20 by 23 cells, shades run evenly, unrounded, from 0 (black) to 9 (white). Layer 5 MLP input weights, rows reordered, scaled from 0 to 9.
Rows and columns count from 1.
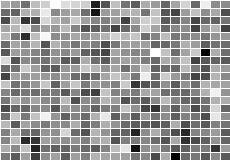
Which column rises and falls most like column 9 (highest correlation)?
19
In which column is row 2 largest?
5
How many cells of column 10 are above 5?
7
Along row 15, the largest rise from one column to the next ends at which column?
22
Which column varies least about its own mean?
23
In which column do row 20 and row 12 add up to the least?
18
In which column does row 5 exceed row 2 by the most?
10
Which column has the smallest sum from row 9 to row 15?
20
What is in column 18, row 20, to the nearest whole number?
0
